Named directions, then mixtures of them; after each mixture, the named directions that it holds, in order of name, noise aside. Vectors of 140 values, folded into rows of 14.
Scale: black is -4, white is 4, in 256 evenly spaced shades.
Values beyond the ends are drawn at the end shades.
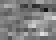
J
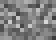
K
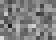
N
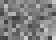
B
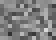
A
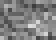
A, J, N.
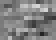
J.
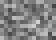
A, J, N.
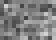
B, J.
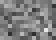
A.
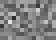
A, K.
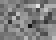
J, K.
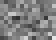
A, B.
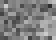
B, J.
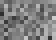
B, N.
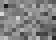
B, J, K.
